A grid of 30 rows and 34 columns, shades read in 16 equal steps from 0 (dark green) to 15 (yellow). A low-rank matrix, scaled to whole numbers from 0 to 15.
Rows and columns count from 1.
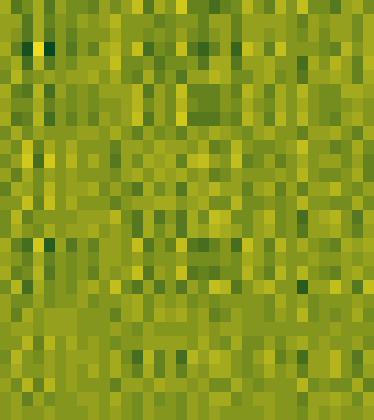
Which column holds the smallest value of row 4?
5
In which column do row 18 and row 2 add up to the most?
4
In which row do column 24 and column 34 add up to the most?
21
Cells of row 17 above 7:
25
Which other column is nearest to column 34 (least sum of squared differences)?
11
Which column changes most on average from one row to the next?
28
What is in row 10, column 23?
7
